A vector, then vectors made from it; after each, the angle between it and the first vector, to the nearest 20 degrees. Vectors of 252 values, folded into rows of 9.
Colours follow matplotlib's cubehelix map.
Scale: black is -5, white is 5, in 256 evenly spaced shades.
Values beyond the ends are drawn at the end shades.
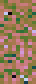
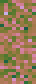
60 degrees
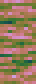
100 degrees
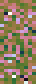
160 degrees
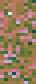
140 degrees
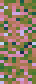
100 degrees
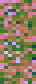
100 degrees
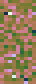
160 degrees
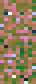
160 degrees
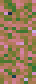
40 degrees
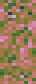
60 degrees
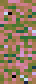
20 degrees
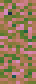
60 degrees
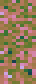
80 degrees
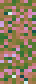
140 degrees
